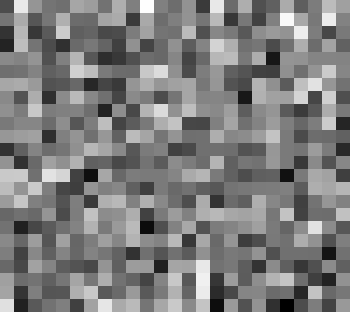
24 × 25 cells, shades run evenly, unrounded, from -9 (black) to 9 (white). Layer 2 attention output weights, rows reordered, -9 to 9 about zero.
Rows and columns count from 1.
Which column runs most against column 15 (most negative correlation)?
16
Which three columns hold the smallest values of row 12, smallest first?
25, 1, 13
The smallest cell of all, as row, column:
24, 21
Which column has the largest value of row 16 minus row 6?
19
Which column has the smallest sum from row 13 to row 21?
22
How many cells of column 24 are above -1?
15
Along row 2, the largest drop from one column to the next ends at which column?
17
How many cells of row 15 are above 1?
7
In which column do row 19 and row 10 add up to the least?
14
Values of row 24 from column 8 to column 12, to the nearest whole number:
7 3 4 -1 3
